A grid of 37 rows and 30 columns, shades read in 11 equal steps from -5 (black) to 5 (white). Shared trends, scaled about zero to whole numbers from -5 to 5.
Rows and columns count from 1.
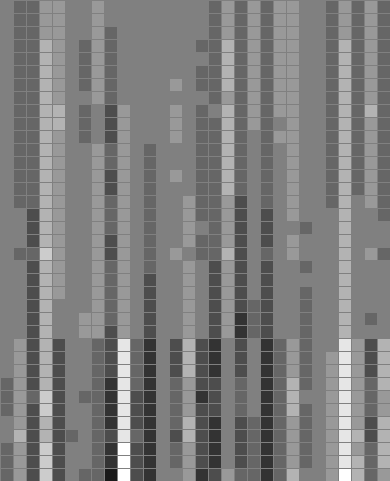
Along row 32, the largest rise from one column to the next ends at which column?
10
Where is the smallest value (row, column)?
37, 9
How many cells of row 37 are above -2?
22
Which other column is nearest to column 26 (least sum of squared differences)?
2
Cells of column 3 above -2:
18
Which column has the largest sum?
27
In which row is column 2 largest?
34
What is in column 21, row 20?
-1
